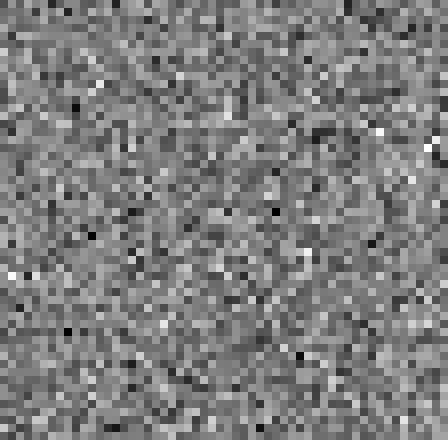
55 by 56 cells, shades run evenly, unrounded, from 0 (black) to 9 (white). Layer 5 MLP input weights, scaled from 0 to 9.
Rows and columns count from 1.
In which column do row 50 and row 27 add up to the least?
35
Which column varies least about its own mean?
14
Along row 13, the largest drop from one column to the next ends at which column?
41
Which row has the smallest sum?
42
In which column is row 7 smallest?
46
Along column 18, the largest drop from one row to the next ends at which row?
33
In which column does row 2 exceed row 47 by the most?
43
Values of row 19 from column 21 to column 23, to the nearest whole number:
3 3 5
